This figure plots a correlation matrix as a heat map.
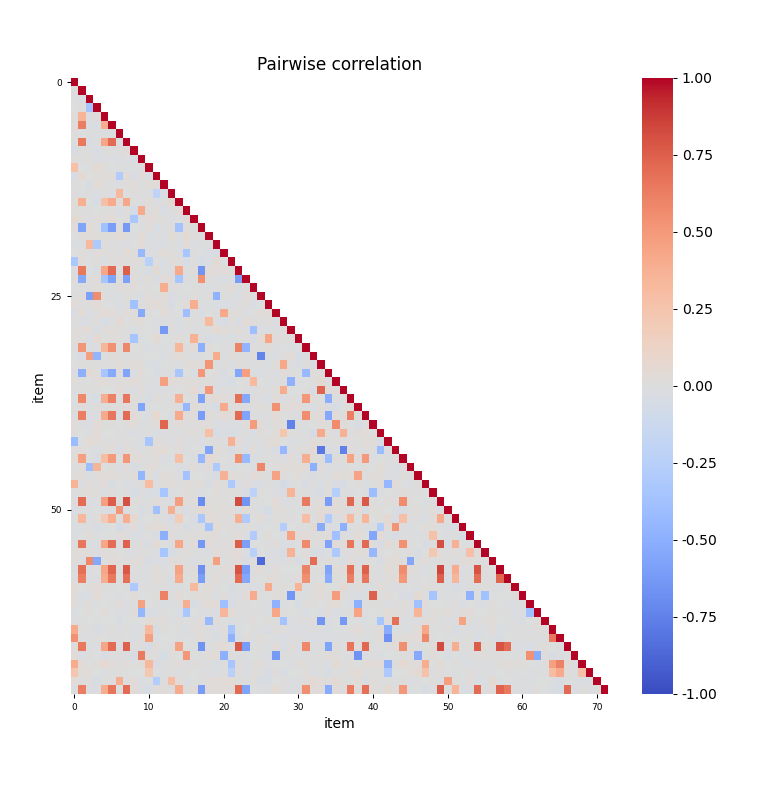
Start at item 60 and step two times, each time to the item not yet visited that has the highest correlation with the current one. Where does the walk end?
12
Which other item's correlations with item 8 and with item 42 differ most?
65
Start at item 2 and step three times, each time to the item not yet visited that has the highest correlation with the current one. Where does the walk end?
19
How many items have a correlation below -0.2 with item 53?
5
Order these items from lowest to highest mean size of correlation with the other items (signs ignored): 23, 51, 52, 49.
52, 51, 23, 49
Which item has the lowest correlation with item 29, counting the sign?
40
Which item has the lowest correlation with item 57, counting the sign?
17
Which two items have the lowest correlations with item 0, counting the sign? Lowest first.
42, 21
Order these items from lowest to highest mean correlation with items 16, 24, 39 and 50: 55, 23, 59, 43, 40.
23, 55, 43, 59, 40
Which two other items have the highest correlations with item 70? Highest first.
50, 6
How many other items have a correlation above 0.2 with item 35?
4
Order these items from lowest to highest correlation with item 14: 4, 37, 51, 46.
46, 51, 4, 37
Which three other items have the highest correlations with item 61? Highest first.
67, 9, 15
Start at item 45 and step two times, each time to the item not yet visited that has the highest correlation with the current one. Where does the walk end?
3
